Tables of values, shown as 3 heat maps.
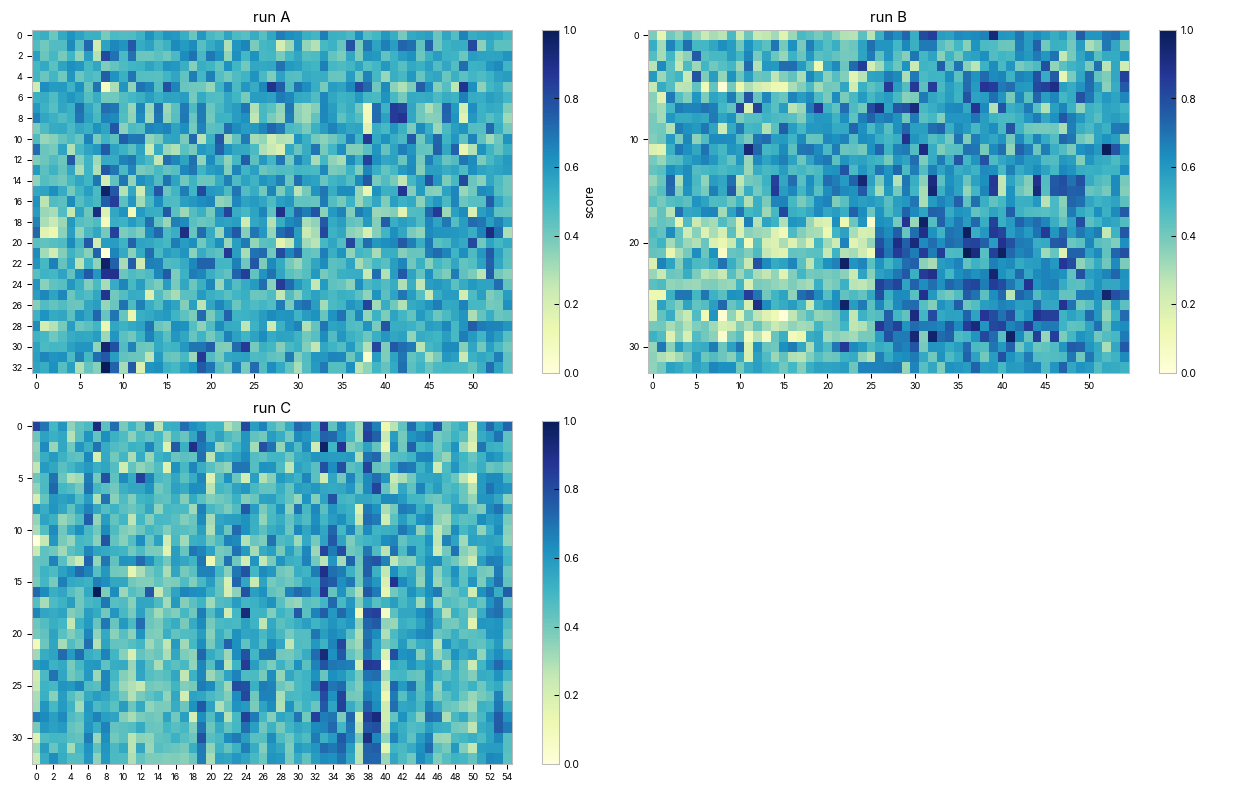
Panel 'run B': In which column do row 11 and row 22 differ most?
11
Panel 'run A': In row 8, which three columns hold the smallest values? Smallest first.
38, 49, 25
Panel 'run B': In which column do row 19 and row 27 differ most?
31
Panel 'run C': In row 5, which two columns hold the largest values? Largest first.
12, 8
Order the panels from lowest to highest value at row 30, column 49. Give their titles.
run A, run C, run B
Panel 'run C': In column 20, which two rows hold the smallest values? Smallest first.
13, 5
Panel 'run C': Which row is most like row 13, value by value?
5
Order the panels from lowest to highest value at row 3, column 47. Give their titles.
run C, run B, run A
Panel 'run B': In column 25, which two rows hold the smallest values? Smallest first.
18, 21
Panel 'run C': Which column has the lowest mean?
40
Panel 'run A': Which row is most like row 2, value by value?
13
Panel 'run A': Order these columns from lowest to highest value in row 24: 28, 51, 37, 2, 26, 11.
2, 11, 51, 37, 26, 28
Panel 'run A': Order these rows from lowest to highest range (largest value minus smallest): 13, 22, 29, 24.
29, 13, 24, 22
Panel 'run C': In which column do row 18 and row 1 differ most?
24
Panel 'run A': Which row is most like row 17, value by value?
14
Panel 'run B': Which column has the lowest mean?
0
